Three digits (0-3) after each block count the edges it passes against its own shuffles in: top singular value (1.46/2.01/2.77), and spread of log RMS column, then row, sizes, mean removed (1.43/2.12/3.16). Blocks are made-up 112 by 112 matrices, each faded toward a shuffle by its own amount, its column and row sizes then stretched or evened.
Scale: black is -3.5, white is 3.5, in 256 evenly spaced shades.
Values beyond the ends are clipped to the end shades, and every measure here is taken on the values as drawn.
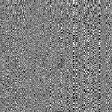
3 3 0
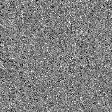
1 1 0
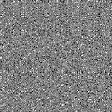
2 1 1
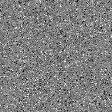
1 1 0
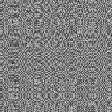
3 0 1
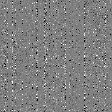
1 3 1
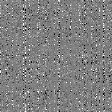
1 3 1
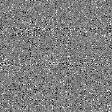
0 2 2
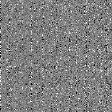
1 3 1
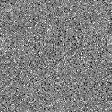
2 0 0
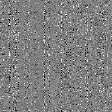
1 3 2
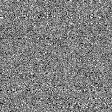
1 0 2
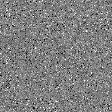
0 1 1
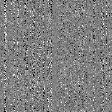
0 3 0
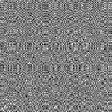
3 0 2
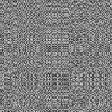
3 2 2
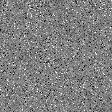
0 1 0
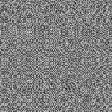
3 1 0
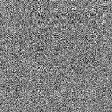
2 1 1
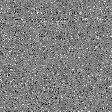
1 0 2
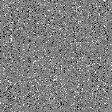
0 2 1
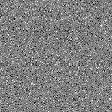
2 0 0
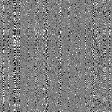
3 3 1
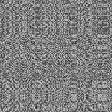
3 0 1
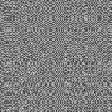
3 0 1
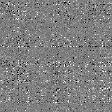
1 2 2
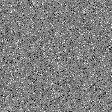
0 1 0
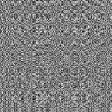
3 2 2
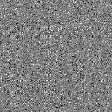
2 1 1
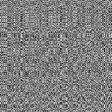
3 3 0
